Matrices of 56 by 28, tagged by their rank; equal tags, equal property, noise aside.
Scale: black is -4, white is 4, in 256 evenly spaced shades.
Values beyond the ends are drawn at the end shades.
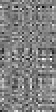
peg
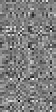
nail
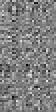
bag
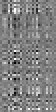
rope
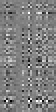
rope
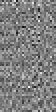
bag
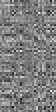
nail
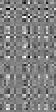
rope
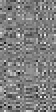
nail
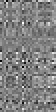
peg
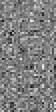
bag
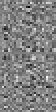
bag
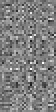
nail
